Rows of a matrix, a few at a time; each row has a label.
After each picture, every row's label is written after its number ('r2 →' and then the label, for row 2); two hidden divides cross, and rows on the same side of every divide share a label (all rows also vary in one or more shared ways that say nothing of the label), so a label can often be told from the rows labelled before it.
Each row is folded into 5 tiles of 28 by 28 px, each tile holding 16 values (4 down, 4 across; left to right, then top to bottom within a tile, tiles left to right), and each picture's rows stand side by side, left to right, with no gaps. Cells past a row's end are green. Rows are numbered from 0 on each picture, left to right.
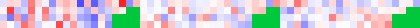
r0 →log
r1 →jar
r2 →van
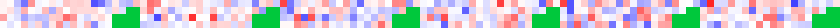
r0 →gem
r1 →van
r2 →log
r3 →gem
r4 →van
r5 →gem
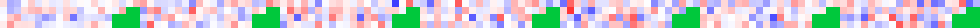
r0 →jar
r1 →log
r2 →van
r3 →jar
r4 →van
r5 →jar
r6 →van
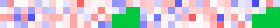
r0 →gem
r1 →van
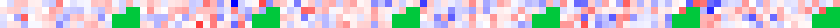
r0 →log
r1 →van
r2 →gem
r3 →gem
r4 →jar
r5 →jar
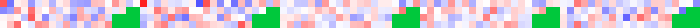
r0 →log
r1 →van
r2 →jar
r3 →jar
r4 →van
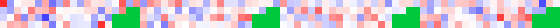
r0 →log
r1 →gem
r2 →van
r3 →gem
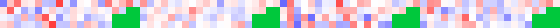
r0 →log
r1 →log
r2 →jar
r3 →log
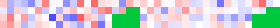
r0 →jar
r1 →log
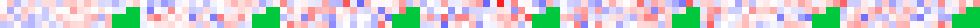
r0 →gem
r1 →jar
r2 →log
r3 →gem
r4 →gem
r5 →log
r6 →log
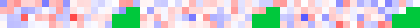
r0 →van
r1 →jar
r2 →van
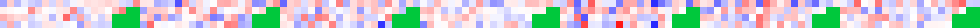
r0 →jar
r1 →jar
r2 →jar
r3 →log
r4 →gem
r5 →gem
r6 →log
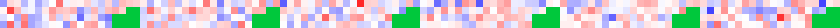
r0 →log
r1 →log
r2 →gem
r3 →gem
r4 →jar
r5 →gem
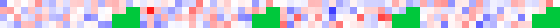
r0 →jar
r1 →log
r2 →gem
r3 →log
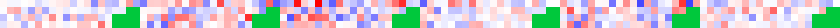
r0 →van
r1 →gem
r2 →log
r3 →gem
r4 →log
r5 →jar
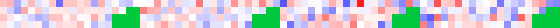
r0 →gem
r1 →log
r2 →gem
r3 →van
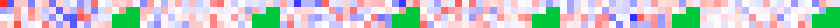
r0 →log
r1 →gem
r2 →jar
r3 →gem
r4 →jar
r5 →van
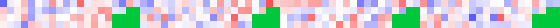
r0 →gem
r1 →jar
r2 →van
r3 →jar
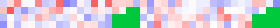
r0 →log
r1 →van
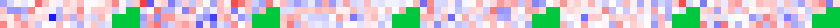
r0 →jar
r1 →log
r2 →jar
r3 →jar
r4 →van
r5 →jar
